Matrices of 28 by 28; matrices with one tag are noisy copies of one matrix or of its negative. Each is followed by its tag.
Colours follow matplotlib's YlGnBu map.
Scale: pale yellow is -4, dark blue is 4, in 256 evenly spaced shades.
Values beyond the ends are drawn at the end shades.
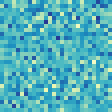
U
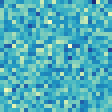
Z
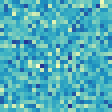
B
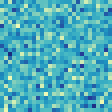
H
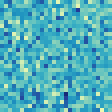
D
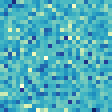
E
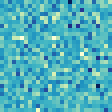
U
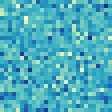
E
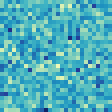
E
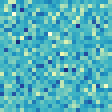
U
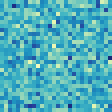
B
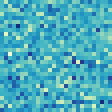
H
